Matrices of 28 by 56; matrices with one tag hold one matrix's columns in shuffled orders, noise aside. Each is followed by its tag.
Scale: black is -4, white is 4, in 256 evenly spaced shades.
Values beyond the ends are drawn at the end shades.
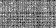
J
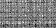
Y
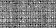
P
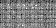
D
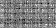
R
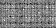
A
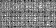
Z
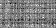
R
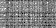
J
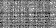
J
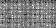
D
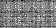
Z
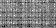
Y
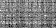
Y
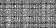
A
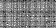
Z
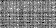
J
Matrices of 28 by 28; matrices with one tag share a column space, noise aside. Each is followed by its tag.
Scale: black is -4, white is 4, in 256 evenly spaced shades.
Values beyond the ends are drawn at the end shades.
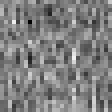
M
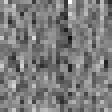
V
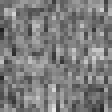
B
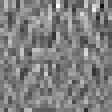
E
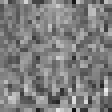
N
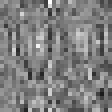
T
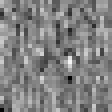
B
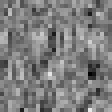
T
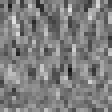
E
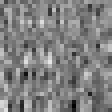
M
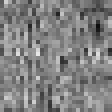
B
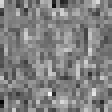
T
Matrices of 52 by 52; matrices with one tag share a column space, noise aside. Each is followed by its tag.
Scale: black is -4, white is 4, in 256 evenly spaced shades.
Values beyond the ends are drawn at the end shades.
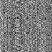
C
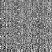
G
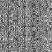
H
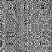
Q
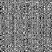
C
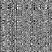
Q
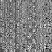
G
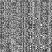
G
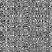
H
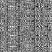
H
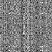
C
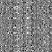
C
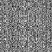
H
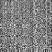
G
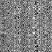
C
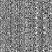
C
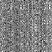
Q
